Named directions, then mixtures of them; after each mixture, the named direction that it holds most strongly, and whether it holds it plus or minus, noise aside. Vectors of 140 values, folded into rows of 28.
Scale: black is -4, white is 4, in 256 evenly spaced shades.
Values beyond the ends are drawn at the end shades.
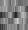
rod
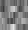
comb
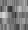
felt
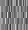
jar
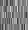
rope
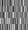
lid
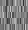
rope, plus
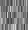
jar, plus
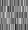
lid, plus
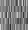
jar, plus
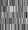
rope, plus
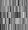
jar, minus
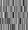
lid, minus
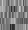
comb, minus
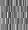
jar, plus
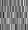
lid, plus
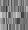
rod, minus
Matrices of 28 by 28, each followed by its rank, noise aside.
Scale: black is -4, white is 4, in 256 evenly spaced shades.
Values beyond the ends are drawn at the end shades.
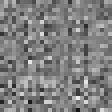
five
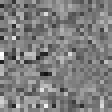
four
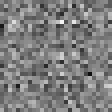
five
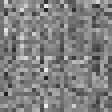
five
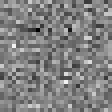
seven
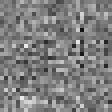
six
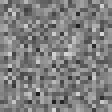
seven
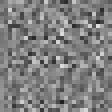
five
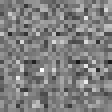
six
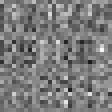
four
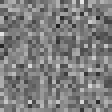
seven
